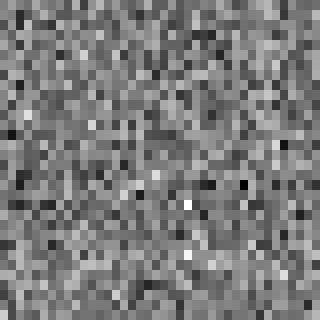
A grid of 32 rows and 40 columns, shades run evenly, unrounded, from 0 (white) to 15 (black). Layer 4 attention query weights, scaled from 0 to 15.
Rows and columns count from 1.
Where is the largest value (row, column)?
19, 31
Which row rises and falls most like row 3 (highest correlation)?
5
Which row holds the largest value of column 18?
20
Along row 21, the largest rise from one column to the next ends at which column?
25
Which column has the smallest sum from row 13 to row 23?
35
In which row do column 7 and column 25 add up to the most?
21
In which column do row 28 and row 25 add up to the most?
7
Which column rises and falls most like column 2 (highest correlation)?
33
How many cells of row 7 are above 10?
8
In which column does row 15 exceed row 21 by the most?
24
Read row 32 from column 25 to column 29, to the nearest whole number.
8 8 6 8 10
